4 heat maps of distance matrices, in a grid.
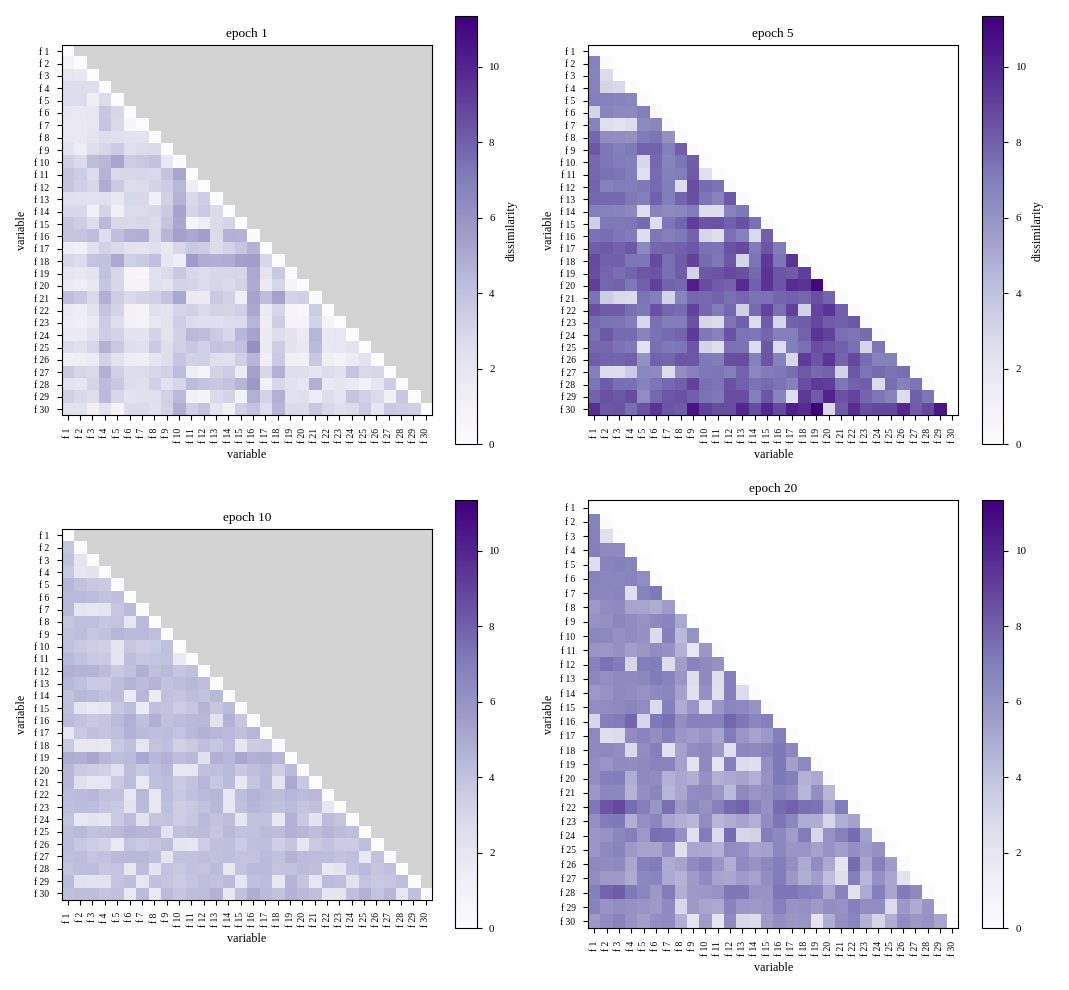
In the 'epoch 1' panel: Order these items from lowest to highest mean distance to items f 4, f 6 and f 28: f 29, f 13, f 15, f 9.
f 9, f 13, f 29, f 15
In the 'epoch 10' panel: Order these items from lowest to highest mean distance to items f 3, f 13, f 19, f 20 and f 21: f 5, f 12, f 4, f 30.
f 4, f 5, f 12, f 30
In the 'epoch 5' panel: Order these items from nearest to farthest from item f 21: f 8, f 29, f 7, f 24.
f 7, f 8, f 24, f 29
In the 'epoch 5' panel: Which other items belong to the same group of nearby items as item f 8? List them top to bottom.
f 12
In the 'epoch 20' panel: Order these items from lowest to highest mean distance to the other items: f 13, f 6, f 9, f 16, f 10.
f 9, f 13, f 10, f 6, f 16
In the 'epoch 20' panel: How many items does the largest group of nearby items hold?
7
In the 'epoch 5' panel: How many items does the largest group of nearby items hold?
7
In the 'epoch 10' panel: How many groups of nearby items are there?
7
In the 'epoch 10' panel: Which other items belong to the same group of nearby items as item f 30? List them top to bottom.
f 6, f 8, f 14, f 22, f 23, f 28
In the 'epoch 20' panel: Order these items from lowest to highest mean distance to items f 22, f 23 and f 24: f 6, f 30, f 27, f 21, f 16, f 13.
f 30, f 13, f 27, f 21, f 6, f 16
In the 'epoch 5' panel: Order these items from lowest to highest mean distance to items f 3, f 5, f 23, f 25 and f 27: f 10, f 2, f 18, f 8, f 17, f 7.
f 10, f 7, f 2, f 8, f 17, f 18
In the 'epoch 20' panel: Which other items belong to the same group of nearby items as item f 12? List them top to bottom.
f 4, f 7, f 18
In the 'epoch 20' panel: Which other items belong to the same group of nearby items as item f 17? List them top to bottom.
f 2, f 3
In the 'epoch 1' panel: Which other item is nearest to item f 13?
f 8
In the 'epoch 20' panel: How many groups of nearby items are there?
9
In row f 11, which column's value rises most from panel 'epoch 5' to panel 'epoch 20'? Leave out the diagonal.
f 16
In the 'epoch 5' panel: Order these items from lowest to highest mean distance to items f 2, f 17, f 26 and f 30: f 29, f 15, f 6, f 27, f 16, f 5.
f 29, f 27, f 5, f 16, f 6, f 15
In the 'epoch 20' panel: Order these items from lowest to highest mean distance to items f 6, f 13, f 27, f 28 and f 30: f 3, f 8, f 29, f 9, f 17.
f 9, f 8, f 29, f 17, f 3
